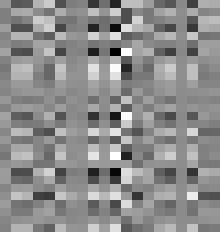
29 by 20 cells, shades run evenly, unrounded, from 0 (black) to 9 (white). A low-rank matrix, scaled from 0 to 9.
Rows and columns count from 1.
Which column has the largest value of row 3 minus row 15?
11
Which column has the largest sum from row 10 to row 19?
18
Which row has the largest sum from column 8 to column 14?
25
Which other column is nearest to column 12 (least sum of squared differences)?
14
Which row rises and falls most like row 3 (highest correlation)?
6
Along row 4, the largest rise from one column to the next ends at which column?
12
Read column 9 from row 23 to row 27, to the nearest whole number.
3 6 8 3 4
